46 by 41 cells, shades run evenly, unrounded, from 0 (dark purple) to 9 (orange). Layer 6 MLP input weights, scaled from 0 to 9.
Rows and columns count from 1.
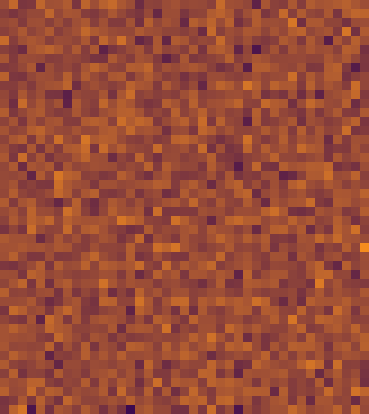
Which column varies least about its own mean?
9
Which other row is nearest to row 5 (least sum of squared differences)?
43
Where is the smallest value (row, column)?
46, 15
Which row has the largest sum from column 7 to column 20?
25
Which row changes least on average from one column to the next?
7
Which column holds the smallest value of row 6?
29
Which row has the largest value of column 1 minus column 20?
44
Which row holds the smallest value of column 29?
6
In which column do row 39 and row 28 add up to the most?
41
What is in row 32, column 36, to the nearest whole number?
8
